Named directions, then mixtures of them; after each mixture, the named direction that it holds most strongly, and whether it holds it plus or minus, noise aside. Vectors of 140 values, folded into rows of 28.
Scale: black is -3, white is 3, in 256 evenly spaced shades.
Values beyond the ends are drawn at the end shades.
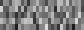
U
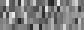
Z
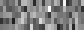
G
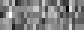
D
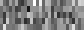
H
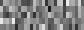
G, minus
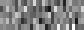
G, minus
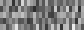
U, minus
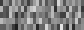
U, plus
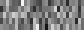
U, minus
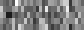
D, minus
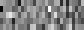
G, plus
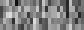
D, plus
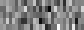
G, minus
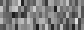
U, plus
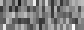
H, plus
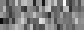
G, plus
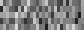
U, minus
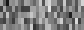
G, plus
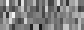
Z, plus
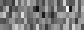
D, minus
